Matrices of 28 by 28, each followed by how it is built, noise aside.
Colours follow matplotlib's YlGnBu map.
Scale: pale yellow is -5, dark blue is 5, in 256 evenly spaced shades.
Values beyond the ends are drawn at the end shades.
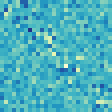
block diagonal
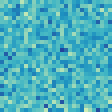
noise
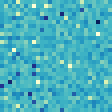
sparse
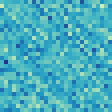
Toeplitz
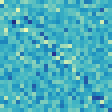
banded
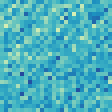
Hankel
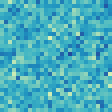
Hankel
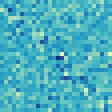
banded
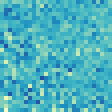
lower triangular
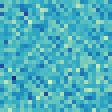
Toeplitz
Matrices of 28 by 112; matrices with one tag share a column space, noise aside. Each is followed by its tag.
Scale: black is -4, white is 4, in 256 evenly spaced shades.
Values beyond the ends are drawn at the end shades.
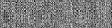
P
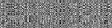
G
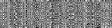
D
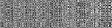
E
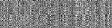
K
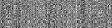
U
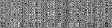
E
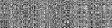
U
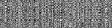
E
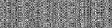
E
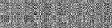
G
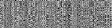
K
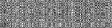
E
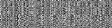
K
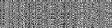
D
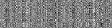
E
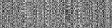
P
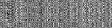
E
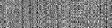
U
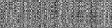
P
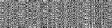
D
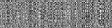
P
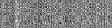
G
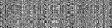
U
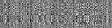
G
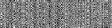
D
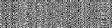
D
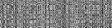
U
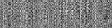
P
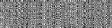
D
